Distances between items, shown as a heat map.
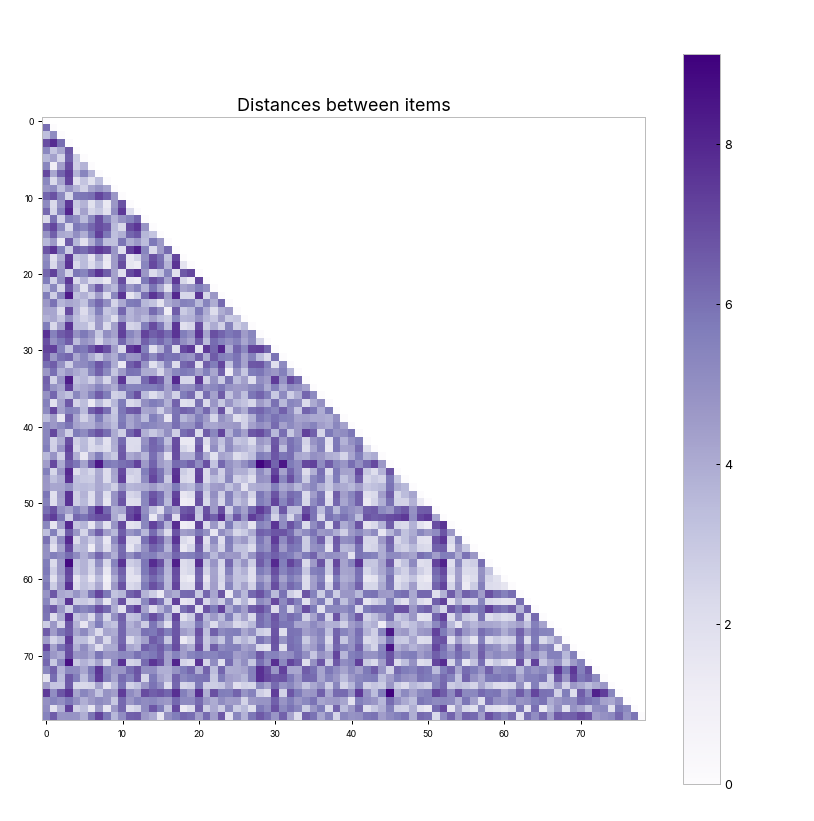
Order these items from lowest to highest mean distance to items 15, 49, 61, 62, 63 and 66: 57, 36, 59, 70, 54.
59, 54, 36, 57, 70
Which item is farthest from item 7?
45
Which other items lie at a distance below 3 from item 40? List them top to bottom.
26, 57, 76
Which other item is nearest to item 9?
26
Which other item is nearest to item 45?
72
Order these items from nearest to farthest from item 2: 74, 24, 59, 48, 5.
5, 74, 24, 48, 59
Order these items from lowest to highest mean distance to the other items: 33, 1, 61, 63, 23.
63, 61, 1, 23, 33
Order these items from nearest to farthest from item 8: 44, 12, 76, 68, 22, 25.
12, 68, 25, 44, 22, 76
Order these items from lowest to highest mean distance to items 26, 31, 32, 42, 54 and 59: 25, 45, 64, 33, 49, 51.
25, 49, 33, 64, 51, 45
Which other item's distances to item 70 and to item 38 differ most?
78
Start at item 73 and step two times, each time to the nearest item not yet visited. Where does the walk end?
13
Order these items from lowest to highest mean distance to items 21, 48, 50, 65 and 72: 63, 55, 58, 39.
63, 55, 58, 39
